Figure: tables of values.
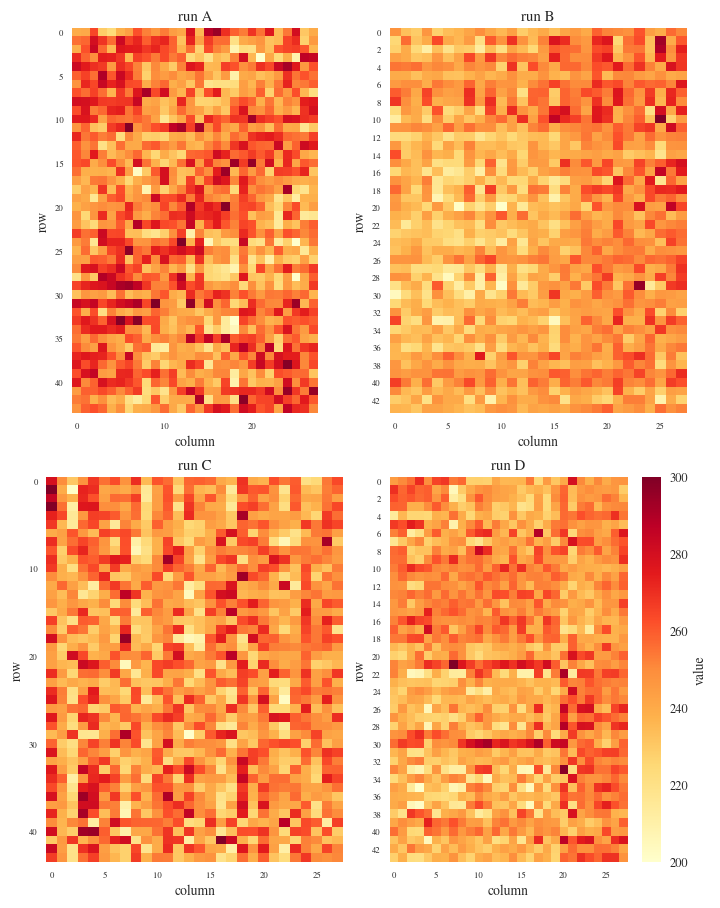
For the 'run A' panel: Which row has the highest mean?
31
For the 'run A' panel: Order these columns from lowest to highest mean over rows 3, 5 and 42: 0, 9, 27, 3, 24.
9, 24, 0, 27, 3
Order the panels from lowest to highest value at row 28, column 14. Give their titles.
run B, run D, run C, run A
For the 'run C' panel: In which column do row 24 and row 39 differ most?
22
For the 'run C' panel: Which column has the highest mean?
0
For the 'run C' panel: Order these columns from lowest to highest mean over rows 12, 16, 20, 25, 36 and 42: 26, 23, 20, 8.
23, 8, 26, 20
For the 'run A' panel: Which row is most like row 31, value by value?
1
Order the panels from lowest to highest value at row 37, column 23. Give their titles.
run C, run D, run B, run A
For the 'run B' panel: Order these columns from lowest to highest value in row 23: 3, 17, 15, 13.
15, 3, 13, 17
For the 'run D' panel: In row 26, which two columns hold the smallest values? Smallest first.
4, 15
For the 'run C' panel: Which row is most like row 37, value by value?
21
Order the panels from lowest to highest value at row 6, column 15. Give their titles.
run A, run D, run C, run B
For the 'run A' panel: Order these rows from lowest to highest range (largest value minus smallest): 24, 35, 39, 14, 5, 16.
14, 35, 39, 5, 16, 24
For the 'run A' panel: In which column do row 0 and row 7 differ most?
22
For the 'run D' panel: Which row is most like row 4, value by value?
43
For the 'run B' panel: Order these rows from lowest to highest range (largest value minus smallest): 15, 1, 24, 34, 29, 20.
34, 24, 15, 1, 20, 29
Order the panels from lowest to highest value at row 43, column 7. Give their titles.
run C, run B, run A, run D
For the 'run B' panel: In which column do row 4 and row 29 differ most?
21
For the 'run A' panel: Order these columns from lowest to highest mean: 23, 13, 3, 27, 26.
23, 26, 27, 13, 3
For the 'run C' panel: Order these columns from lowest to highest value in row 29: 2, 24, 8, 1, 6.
1, 24, 6, 8, 2
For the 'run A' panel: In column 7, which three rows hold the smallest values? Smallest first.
16, 42, 23
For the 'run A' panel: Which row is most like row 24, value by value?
28
